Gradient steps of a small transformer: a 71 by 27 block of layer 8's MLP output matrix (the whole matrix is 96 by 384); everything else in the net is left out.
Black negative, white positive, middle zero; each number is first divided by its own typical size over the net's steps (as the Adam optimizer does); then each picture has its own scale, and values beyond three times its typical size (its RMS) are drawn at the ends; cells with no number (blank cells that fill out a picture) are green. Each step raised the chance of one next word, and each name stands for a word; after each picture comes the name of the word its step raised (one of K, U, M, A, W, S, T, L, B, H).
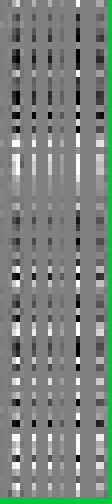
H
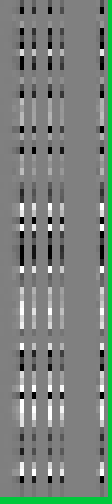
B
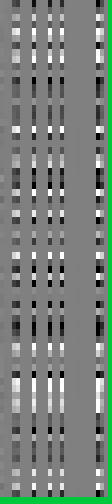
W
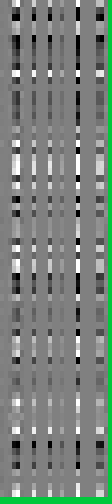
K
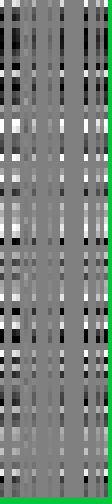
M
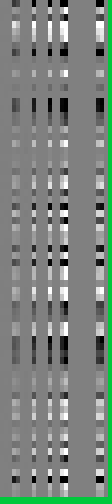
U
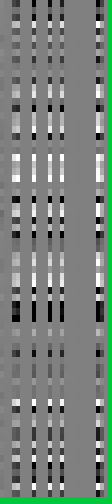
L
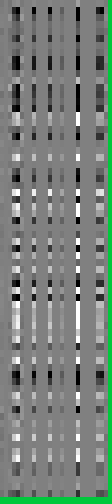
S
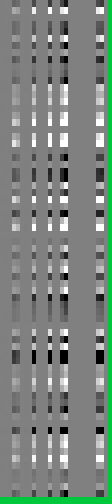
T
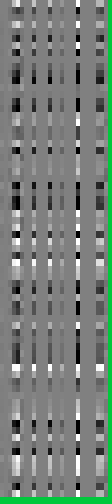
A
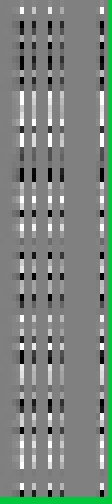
T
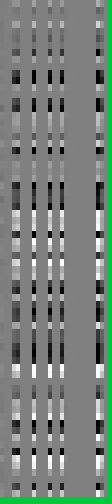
A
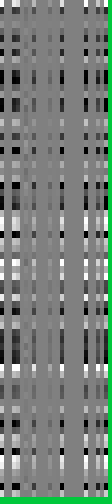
A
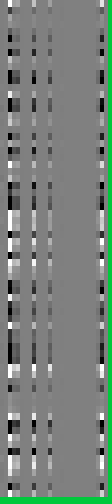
A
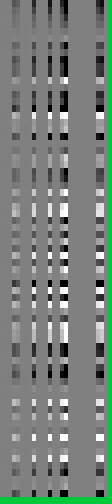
S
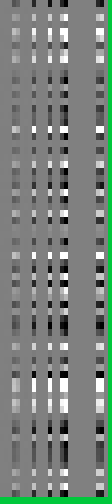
W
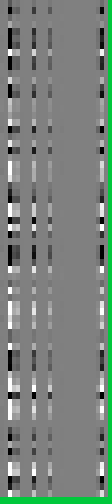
B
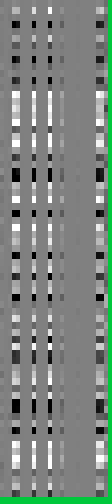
T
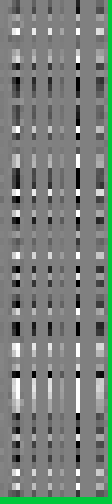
W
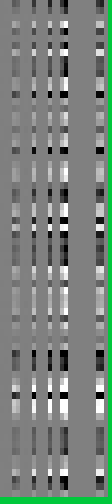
B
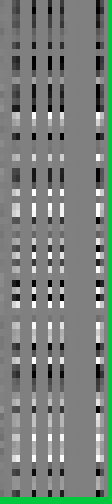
S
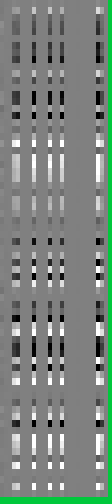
H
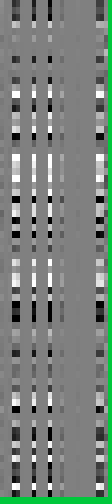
L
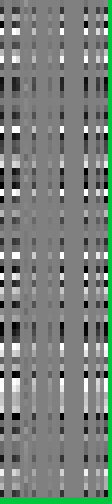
W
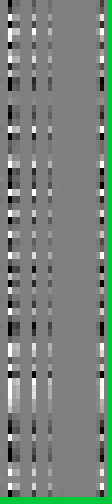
W
